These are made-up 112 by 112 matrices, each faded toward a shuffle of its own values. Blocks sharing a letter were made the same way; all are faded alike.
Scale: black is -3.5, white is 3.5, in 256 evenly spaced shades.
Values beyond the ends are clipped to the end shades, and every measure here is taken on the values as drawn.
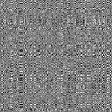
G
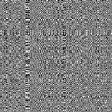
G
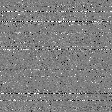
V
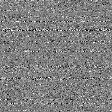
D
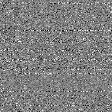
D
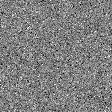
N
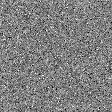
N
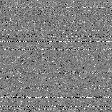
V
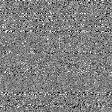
D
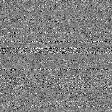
D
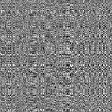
G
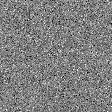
N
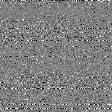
V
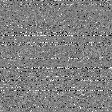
V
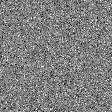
N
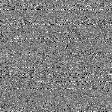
D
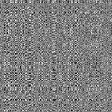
G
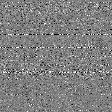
V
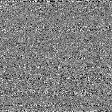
D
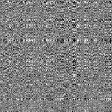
G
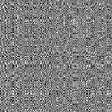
G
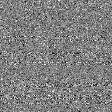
D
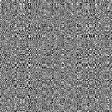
G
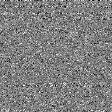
D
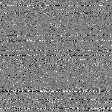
V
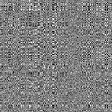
G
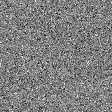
N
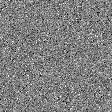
N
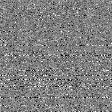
D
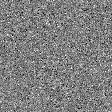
N
